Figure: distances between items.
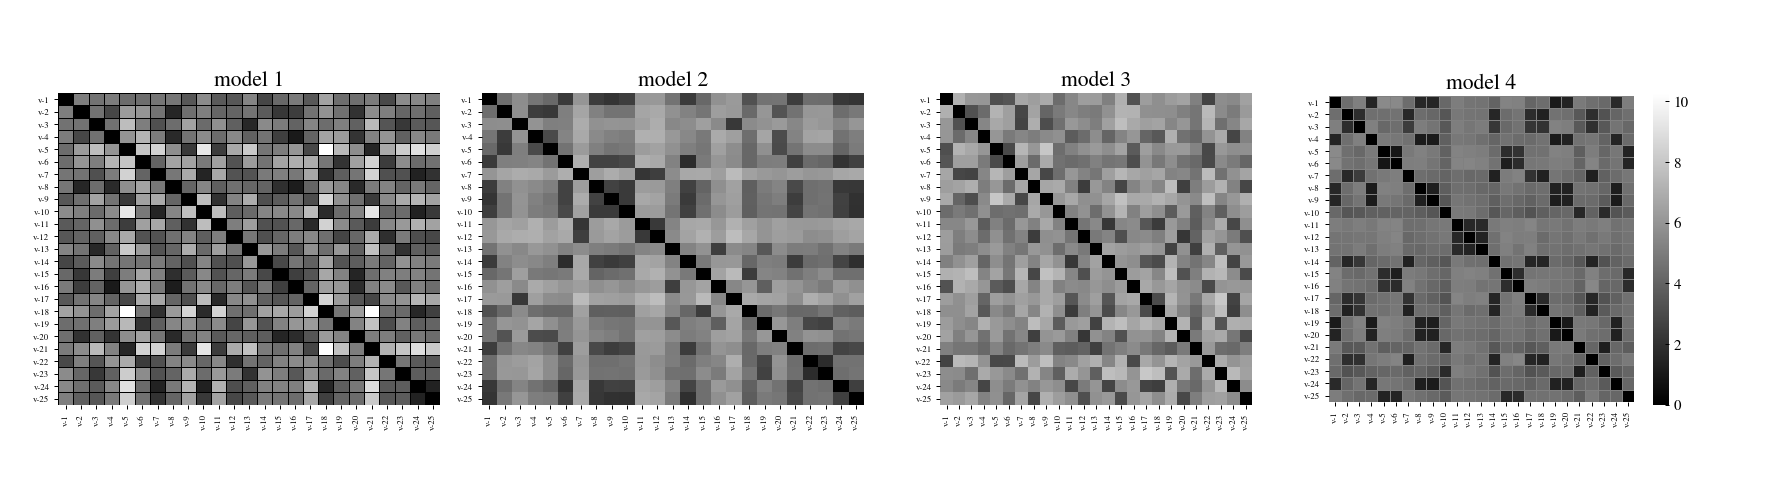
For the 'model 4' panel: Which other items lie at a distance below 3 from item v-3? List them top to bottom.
v-2, v-7, v-14, v-17, v-18, v-22
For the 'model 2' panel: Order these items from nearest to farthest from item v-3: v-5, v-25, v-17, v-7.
v-17, v-5, v-25, v-7
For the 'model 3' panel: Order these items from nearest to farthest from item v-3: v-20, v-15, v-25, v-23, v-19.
v-23, v-19, v-20, v-25, v-15
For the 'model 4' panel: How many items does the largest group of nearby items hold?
7
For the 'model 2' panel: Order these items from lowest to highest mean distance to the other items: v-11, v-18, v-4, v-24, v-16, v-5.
v-24, v-18, v-5, v-4, v-16, v-11
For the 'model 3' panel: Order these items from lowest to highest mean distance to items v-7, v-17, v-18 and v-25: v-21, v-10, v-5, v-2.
v-21, v-2, v-10, v-5
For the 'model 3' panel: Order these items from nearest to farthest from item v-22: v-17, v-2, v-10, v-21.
v-10, v-21, v-17, v-2
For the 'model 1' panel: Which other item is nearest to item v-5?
v-21
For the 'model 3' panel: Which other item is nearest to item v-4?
v-24
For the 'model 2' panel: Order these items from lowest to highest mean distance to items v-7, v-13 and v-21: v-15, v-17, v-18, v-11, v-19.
v-11, v-19, v-18, v-15, v-17
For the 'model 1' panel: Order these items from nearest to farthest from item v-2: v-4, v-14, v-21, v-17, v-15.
v-15, v-4, v-14, v-17, v-21
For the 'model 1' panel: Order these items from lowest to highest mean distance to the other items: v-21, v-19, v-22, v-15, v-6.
v-15, v-22, v-19, v-6, v-21
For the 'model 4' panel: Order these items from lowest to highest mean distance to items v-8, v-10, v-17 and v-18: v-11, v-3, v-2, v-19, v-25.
v-2, v-3, v-19, v-25, v-11
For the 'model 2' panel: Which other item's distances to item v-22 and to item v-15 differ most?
v-23
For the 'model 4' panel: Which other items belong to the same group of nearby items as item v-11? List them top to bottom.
v-12, v-13
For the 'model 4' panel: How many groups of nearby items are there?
5
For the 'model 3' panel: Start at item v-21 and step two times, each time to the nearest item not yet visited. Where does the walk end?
v-19
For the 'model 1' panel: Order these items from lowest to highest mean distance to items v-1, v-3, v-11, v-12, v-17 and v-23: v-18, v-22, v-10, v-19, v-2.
v-22, v-2, v-19, v-10, v-18
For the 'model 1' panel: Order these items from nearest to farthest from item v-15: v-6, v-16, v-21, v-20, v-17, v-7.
v-20, v-16, v-17, v-21, v-7, v-6
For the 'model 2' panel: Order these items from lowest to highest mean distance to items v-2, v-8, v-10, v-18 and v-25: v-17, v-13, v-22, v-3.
v-22, v-13, v-3, v-17
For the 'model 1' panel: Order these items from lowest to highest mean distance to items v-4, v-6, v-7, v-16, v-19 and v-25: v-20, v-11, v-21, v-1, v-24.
v-24, v-20, v-1, v-11, v-21
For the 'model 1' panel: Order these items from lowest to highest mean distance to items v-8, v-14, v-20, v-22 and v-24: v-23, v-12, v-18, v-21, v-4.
v-12, v-4, v-23, v-18, v-21
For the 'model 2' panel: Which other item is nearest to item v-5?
v-2
